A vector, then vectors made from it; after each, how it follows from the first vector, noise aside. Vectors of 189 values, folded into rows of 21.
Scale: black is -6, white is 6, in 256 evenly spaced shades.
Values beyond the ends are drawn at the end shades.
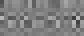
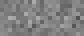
negated, partly zeroed.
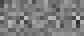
copied.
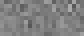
wrapped around, shrunk.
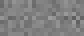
shrunk.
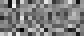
wrapped around, negated, scaled up.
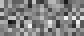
negated, scaled up.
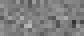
negated, partly zeroed.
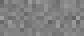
shrunk.
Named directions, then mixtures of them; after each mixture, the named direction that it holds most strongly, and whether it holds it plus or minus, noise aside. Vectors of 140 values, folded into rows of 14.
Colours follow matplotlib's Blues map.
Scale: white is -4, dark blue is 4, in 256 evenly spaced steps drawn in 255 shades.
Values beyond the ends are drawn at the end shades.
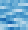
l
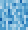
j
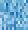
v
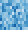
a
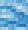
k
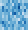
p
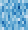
p, plus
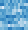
l, plus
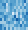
v, minus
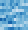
l, plus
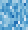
v, plus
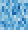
p, plus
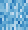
v, minus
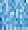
v, minus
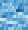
l, minus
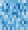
p, plus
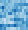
l, minus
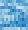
k, plus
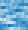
l, minus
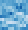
k, minus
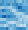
k, minus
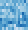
k, plus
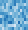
v, minus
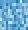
j, minus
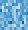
j, plus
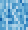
j, plus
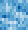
k, minus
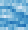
k, plus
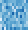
a, minus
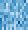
v, minus
